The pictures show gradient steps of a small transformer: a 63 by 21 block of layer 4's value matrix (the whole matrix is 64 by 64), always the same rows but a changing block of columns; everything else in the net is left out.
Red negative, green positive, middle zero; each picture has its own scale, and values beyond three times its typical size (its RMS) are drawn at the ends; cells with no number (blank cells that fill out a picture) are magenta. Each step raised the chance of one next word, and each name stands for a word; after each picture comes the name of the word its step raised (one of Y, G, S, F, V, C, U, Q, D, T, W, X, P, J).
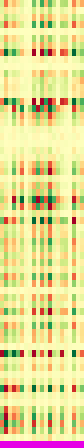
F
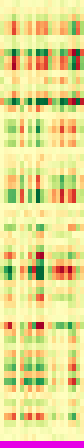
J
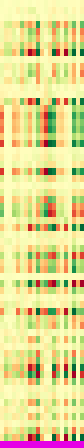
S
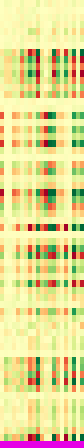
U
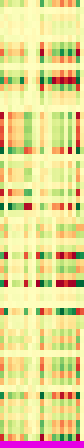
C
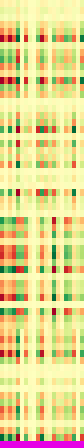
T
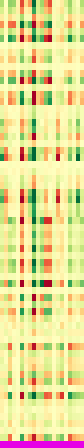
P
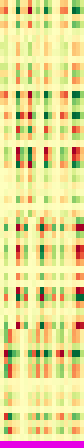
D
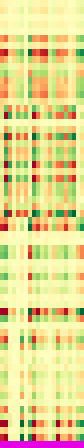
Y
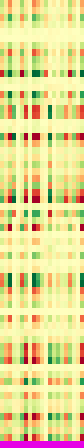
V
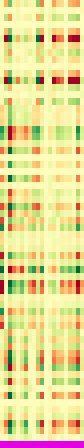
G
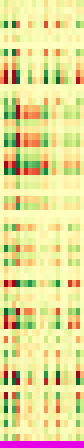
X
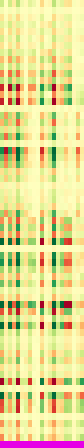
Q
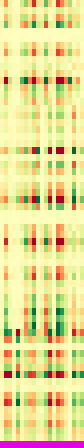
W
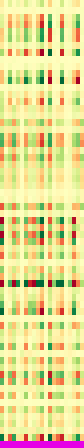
P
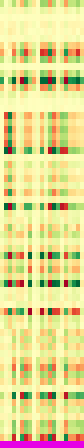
C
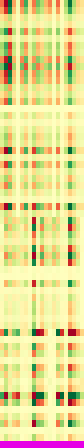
C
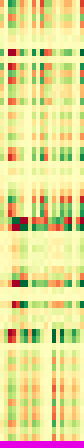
F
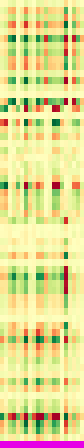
J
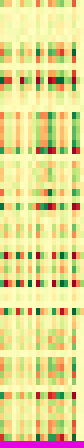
C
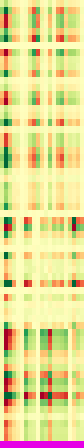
P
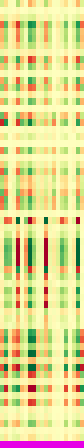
T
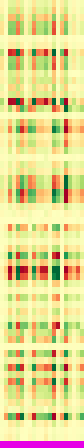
J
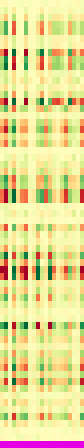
J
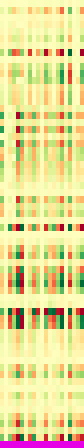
Y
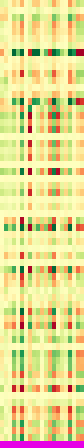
F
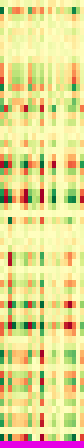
Q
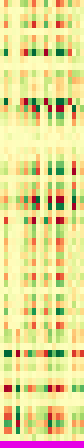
F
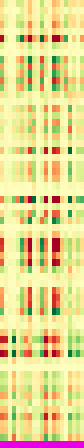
T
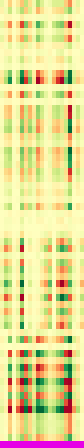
X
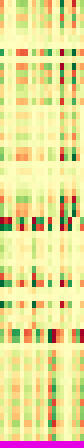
F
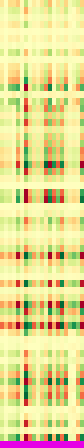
Q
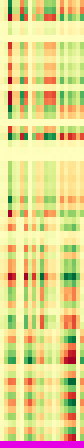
V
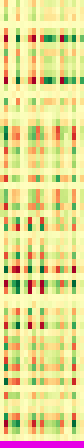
G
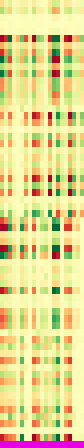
U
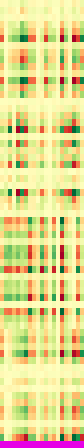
T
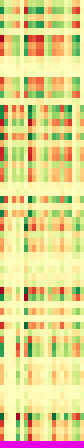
D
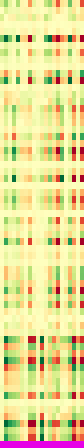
G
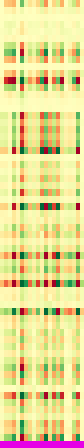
C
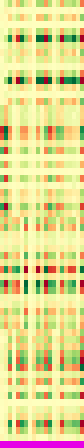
G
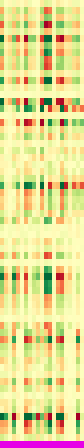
J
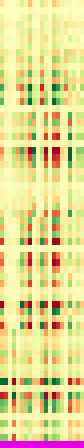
Q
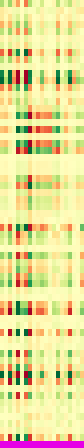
W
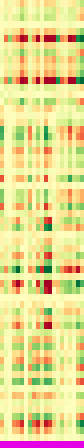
G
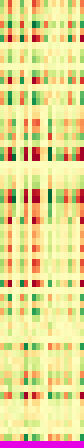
P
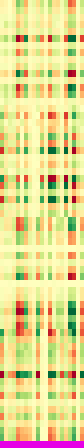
W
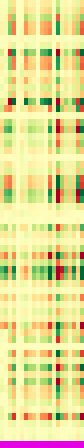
J
